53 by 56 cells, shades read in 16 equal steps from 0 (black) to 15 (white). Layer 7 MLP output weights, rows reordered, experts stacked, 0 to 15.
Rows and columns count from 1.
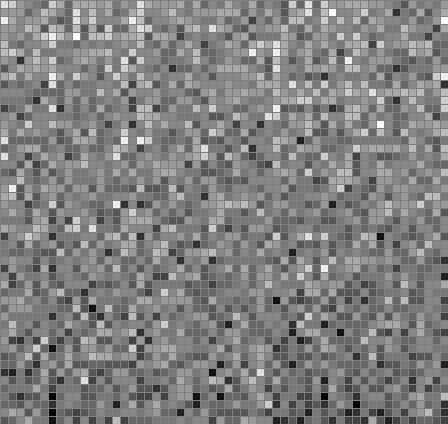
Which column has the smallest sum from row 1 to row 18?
50
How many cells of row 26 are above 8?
24
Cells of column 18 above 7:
30
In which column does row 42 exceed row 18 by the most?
38
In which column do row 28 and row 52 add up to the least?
7
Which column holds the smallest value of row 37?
11
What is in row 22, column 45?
5
